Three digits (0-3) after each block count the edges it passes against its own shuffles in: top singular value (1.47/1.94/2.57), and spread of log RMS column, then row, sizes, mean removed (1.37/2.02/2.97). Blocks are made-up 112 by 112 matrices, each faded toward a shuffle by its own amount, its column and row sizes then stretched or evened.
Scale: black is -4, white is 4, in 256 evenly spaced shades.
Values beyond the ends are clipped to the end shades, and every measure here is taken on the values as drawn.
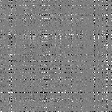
3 3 3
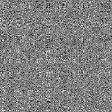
2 2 2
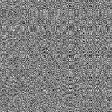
3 2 1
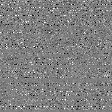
0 0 3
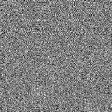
2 1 2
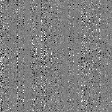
1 3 1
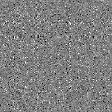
2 2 1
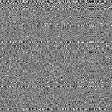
3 1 3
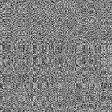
3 2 0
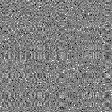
3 0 0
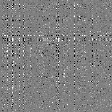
3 3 2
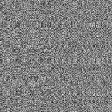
3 1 1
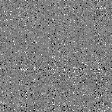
0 2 2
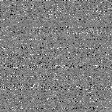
0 1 3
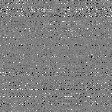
2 1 3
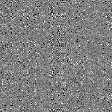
2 2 1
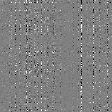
3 3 2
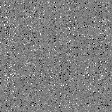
0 2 1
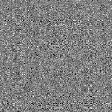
2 1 2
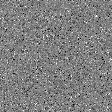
0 0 1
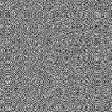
3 2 1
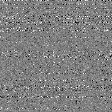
0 1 3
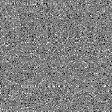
2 0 2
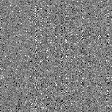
2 2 1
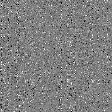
1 2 0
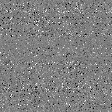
0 1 2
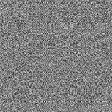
3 0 2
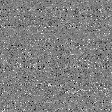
1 0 2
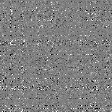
0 2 3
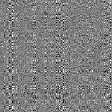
3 3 2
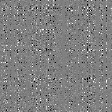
1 3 2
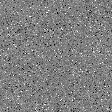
0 0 1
